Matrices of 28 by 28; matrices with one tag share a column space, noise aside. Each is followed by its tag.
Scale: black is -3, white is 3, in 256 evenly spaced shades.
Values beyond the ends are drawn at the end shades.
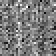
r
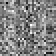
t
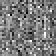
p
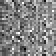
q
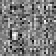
p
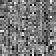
q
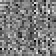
p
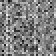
q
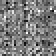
t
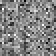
r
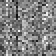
q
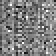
r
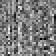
t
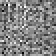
r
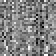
q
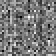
t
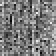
p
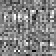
t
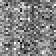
r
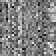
r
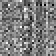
r
